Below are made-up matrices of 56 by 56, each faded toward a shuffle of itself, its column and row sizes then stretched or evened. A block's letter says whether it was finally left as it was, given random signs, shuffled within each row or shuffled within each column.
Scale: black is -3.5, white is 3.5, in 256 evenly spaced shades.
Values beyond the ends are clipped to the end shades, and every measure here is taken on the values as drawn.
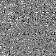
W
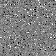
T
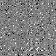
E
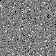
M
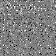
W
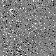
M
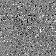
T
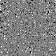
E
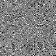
E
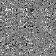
E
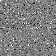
T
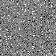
M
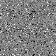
T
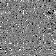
E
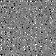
E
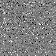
T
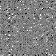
E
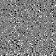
E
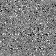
T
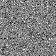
T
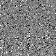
W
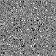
E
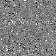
W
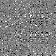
E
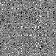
E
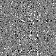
W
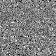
T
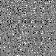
E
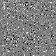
W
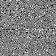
T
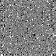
E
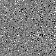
W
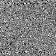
T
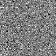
W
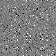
E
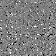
W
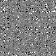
W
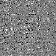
E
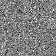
M
